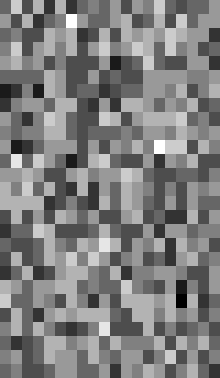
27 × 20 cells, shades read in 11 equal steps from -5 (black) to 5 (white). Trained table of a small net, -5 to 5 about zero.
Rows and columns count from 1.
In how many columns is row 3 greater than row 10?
8
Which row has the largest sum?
4
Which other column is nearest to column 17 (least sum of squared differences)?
19
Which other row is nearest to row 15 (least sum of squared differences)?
13
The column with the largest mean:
10
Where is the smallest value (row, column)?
22, 17
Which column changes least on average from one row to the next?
14
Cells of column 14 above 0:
14
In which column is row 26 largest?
16
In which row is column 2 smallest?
11
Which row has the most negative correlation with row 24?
2
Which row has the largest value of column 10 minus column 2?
18
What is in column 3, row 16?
-2
